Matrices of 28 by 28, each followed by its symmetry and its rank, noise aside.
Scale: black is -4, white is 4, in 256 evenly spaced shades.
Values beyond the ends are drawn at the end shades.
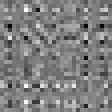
antisymmetric, rank two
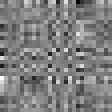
antisymmetric, rank two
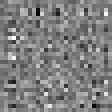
antisymmetric, rank four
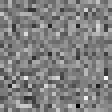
antisymmetric, rank four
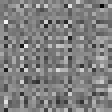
antisymmetric, rank two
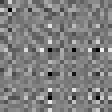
symmetric, rank two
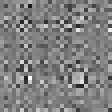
symmetric, rank two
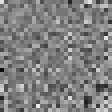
symmetric, rank four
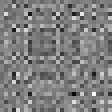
symmetric, rank two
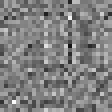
no symmetry, rank four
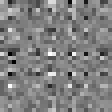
no symmetry, rank two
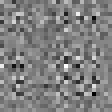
symmetric, rank two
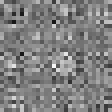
symmetric, rank three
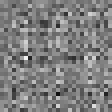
antisymmetric, rank four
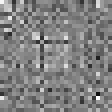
symmetric, rank three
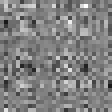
no symmetry, rank three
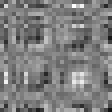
symmetric, rank two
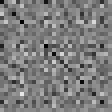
symmetric, rank four
